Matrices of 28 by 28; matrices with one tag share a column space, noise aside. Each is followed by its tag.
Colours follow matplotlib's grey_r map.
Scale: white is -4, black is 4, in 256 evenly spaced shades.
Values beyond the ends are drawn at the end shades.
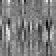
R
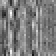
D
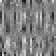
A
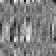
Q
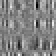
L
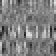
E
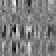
E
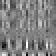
L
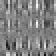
L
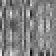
D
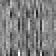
D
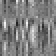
R
